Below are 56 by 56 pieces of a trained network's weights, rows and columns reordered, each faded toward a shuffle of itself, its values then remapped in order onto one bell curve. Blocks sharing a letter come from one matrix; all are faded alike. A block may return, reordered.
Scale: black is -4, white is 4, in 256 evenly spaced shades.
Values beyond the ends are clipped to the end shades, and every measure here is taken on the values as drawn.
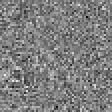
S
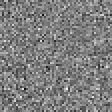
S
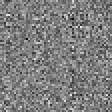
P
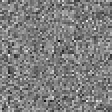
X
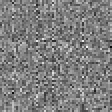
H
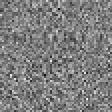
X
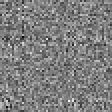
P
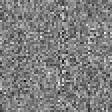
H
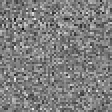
P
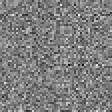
P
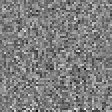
P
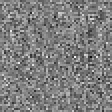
S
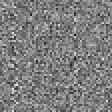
X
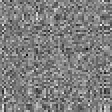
X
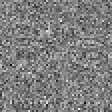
S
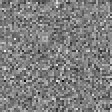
P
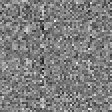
H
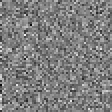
H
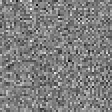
X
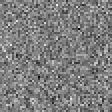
S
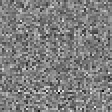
P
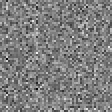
H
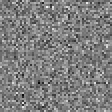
S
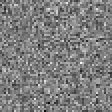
X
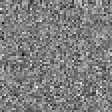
S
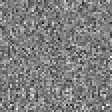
S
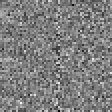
H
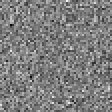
S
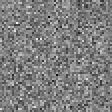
X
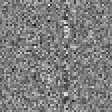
H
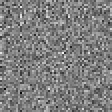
X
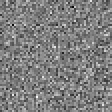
S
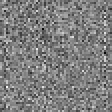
H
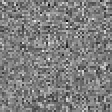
H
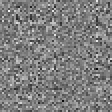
H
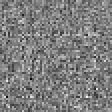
P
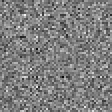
P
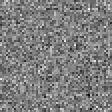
S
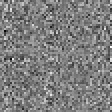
X
